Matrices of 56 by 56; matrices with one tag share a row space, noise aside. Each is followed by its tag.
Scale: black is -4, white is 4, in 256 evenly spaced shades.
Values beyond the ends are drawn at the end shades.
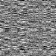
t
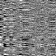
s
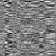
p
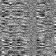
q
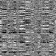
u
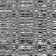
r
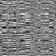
u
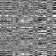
r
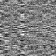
t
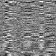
p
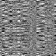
q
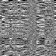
q
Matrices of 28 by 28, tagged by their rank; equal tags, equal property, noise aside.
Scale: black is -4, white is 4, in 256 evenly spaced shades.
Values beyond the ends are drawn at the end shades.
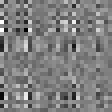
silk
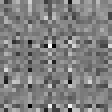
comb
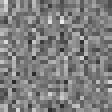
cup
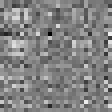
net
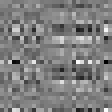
comb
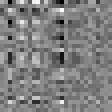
silk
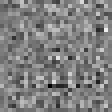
net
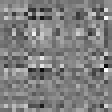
comb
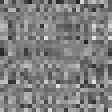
net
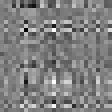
comb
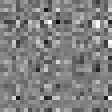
net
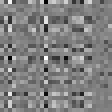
silk
